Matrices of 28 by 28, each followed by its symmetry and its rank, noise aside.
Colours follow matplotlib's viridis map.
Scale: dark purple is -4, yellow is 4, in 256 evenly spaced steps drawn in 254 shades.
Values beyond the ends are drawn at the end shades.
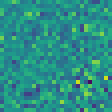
no symmetry, rank six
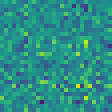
no symmetry, rank seven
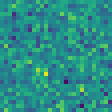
no symmetry, rank eight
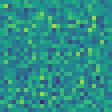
no symmetry, rank seven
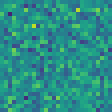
no symmetry, rank eight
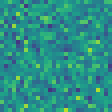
antisymmetric, rank six
